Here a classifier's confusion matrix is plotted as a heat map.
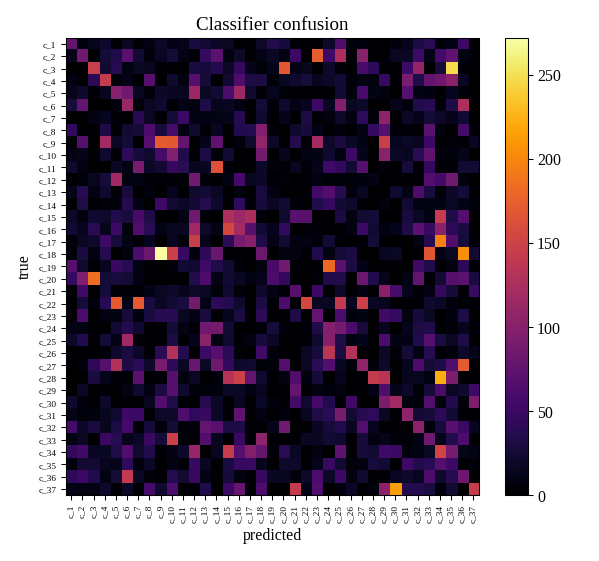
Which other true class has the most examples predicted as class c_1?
c_19
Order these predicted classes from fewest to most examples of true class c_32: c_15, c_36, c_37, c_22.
c_22, c_37, c_15, c_36
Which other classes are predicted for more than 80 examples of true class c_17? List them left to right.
c_12, c_16, c_34
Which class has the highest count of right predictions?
c_9
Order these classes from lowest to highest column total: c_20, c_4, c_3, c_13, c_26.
c_26, c_3, c_20, c_4, c_13
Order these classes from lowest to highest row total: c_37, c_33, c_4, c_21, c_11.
c_21, c_11, c_33, c_4, c_37
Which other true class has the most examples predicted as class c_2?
c_20
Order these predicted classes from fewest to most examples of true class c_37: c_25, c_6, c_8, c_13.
c_25, c_6, c_13, c_8
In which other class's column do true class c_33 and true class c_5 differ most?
c_10
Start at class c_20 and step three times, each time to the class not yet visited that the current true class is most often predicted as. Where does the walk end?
c_34
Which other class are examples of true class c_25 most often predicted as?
c_6
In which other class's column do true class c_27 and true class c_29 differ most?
c_36
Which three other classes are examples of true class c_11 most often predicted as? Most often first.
c_14, c_7, c_27
